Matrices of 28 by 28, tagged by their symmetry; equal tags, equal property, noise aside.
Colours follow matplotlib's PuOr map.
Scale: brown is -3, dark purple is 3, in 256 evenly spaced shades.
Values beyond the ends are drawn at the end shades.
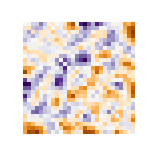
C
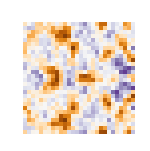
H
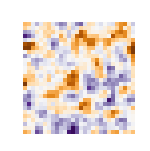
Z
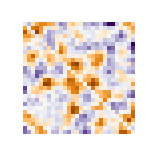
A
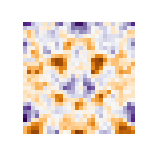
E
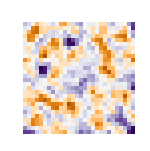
C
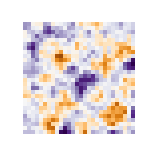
C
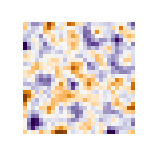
A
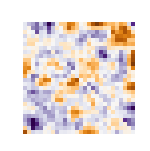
A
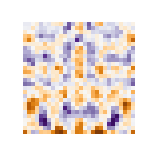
E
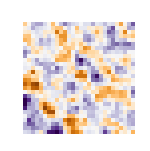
A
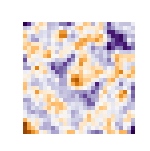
A
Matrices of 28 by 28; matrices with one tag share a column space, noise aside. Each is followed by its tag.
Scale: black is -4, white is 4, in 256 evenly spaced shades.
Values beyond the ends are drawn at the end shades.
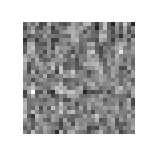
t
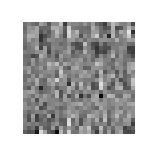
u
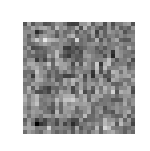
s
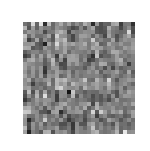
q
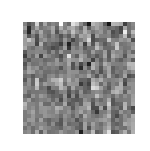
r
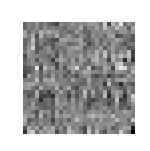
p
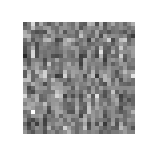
s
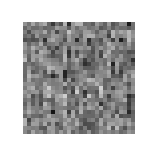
s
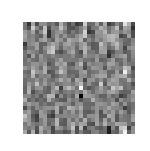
u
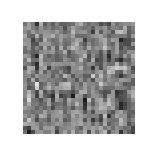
p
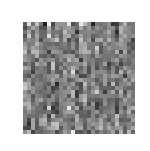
t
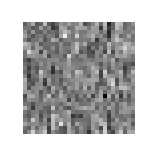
u
